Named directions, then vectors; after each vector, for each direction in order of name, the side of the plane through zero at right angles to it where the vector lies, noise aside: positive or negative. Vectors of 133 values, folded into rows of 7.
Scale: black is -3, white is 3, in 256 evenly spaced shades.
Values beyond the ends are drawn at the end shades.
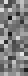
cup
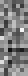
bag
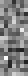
positive, positive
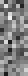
positive, negative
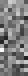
negative, negative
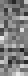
positive, positive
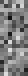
negative, positive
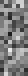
negative, positive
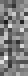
positive, positive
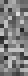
negative, negative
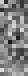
positive, negative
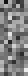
positive, negative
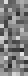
positive, positive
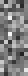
positive, negative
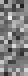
positive, negative
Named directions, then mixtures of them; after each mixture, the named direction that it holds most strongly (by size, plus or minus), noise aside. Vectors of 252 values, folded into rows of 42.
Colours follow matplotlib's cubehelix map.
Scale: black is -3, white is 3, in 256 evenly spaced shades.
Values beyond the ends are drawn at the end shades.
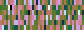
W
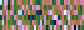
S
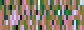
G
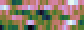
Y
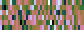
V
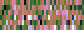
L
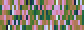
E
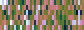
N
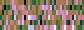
L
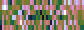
V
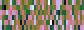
V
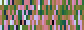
N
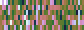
N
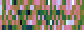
V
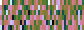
V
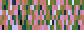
V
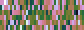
E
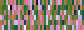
W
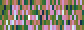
L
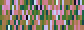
E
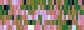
Y
